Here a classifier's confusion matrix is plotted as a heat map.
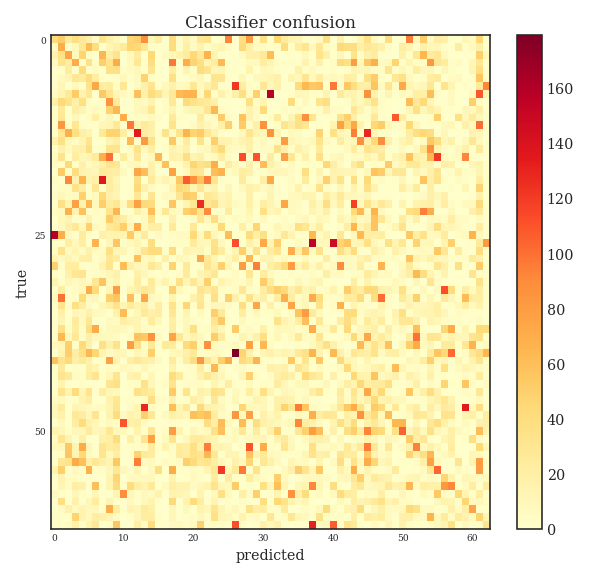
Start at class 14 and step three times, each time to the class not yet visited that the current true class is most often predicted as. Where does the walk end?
45
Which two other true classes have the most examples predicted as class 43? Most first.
21, 12
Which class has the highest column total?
43
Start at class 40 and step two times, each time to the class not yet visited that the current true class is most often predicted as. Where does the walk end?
37
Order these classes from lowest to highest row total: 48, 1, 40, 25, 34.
34, 1, 25, 48, 40
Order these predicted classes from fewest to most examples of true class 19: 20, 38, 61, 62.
62, 20, 38, 61
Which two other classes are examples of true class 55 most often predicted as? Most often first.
24, 27
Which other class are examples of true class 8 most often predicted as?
51
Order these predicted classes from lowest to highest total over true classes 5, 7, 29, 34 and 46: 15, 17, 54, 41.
15, 54, 17, 41
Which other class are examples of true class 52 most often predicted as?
28
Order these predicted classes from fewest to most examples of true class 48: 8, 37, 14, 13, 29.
29, 8, 14, 13, 37
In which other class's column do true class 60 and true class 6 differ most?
26
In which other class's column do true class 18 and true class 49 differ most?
7
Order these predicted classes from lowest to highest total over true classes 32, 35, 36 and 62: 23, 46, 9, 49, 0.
0, 49, 46, 23, 9
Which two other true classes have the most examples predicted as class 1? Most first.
33, 11
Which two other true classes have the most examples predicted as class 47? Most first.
33, 13
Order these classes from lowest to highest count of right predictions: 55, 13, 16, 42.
42, 16, 13, 55
